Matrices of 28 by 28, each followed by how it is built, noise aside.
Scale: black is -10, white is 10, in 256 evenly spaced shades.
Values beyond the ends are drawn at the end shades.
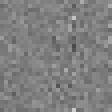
uneven columns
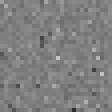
sparse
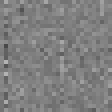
uneven columns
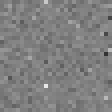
sparse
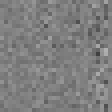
uneven columns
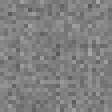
blocks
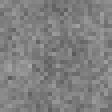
smooth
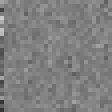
uneven columns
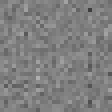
uneven columns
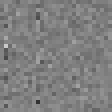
uneven columns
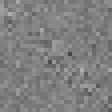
banded
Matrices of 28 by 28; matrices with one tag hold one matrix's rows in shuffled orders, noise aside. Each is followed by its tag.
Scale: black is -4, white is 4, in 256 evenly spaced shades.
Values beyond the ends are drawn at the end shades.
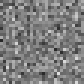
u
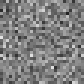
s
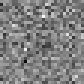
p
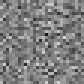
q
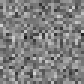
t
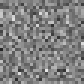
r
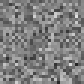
t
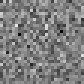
r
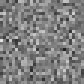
s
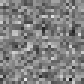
p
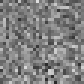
q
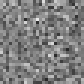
q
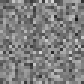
t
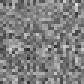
u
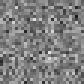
t
